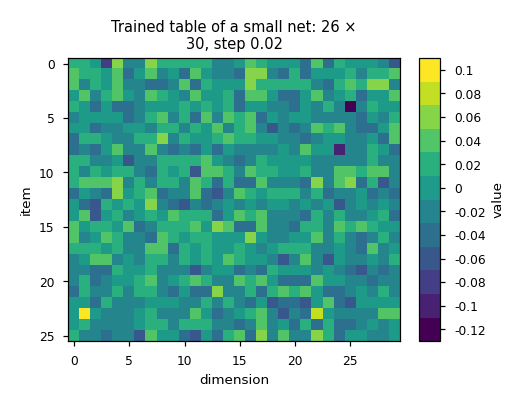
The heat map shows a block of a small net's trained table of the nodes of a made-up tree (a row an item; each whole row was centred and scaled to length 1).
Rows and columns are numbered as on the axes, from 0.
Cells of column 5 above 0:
3
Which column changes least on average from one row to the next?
6
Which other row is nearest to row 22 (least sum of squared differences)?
4
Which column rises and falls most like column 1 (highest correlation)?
11
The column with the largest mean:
7
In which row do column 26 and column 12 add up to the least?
19
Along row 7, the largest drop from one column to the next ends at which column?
9
